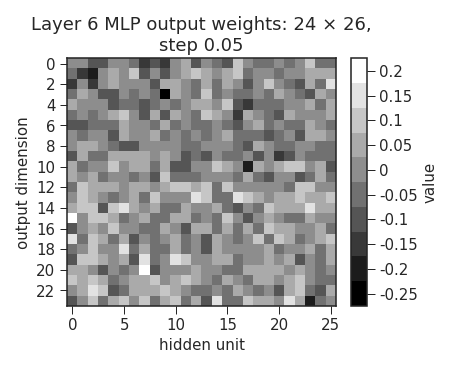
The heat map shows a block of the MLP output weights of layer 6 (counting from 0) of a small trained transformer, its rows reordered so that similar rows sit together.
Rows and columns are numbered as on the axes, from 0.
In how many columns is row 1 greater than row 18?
9
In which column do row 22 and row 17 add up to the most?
2
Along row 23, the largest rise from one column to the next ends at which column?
14
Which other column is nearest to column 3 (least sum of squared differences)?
15
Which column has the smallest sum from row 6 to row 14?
16
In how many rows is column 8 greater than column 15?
6
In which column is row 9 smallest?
20
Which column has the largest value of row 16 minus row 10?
17
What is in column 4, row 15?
0.05
